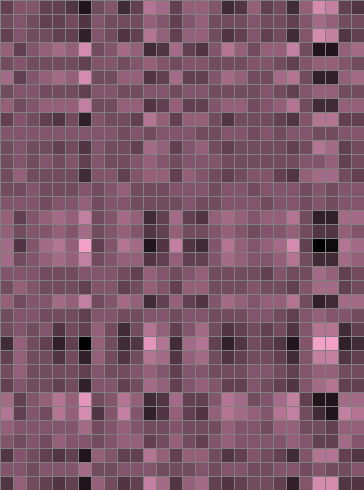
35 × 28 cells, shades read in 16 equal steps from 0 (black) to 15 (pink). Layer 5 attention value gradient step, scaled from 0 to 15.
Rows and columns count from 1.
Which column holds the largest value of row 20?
25
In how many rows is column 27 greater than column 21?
12
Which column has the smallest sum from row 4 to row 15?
20
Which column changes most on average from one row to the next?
7
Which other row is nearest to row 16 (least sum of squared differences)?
22
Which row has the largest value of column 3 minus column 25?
18
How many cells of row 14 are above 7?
15
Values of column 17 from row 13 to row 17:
7 7 7 9 8
